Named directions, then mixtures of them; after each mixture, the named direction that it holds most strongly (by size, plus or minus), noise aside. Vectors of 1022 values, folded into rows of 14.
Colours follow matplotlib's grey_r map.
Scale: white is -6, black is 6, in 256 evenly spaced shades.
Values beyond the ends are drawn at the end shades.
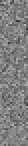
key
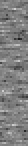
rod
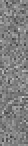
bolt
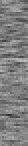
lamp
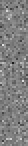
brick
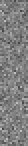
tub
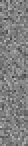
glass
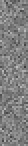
bolt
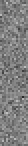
bolt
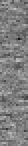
rod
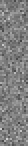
tub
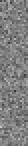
glass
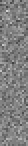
key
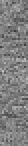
bolt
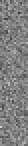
glass
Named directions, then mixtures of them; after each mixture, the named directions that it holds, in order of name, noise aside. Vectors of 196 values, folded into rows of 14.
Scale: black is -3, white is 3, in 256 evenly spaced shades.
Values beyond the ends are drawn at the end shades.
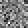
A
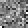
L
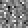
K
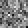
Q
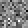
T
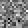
T.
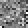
L.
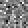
A, K.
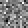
A, K.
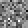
T.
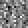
K.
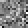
L.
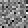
A, L.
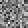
A.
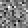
K, T.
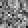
Q.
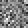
A.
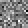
L, T.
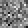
A, Q.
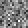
Q, T.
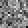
Q.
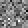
T.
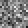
Q, T.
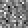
K.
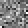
L.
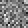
A.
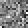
L.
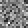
A.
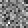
A.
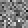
T.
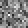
Q.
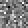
A, K.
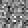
K, T.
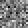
K, L.
